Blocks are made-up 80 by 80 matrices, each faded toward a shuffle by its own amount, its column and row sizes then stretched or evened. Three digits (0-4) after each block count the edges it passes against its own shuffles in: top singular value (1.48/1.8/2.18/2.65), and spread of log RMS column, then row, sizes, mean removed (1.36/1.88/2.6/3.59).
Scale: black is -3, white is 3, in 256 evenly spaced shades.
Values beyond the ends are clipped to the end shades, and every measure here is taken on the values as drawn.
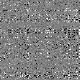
2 2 3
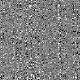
1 3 2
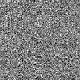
2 1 0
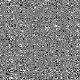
1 3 3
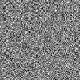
3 1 0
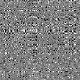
3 2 3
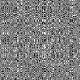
4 3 1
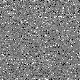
0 0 2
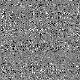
0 2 3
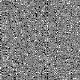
2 2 0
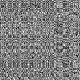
4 1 0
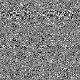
2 1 3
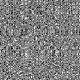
3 1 0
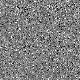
0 1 1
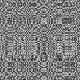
4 0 0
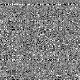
2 1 3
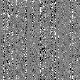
0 4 0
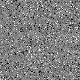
1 0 1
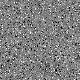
0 1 0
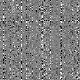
3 4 1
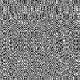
4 2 0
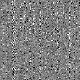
2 3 1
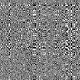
4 3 3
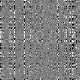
4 4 2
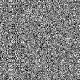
2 1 0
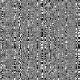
4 4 1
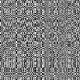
4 4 0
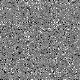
0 2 2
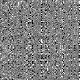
3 3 0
